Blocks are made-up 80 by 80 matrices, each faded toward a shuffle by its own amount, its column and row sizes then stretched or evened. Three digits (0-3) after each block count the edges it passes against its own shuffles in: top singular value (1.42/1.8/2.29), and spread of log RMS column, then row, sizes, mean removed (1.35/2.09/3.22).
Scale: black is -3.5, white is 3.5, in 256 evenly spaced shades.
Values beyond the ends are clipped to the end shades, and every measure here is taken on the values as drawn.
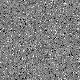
0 1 0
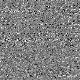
0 0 2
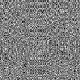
3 1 0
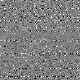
1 1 3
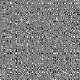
3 2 2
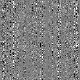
0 3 1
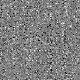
2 1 1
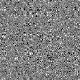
2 1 1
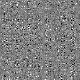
1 2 1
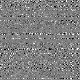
2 1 3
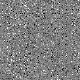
1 2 1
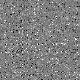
1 1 1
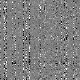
0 3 1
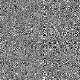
1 2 2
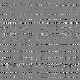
3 2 3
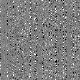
0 3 0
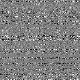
0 1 3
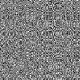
3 2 0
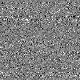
1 0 2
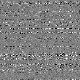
1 1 3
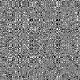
3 2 2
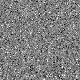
1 0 0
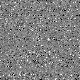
0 0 2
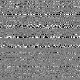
3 0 3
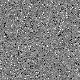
0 1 0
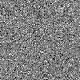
2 0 0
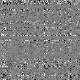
1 2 3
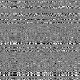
3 0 3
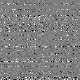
1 1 3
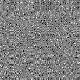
3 0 0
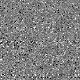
1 1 1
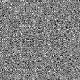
2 0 1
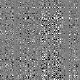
1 3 2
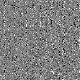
1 2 0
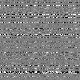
3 0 3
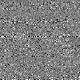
2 0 2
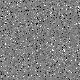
0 1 0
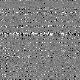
2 1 3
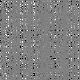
1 3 2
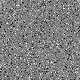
1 0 0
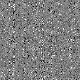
1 2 0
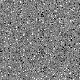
1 1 0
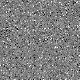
0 1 1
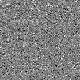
2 0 0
